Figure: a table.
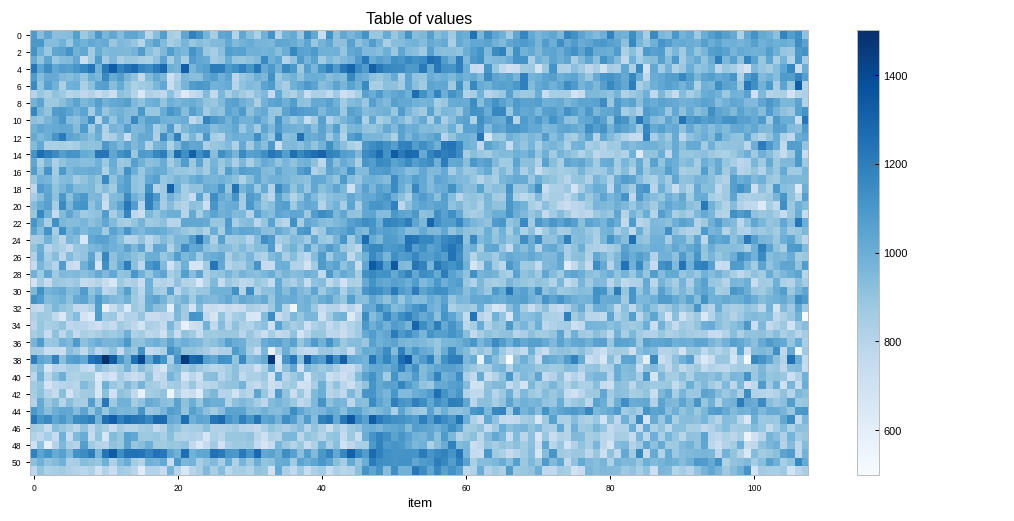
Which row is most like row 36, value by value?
8
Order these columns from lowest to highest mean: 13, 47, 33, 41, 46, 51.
33, 41, 13, 46, 51, 47
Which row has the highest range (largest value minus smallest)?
38
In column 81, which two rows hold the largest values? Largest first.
30, 10
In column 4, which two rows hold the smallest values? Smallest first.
33, 37
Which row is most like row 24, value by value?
3
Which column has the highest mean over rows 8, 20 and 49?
13
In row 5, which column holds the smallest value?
19
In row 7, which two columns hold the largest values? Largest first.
53, 56
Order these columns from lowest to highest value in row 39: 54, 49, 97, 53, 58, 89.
97, 89, 54, 49, 58, 53
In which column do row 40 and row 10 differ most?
14
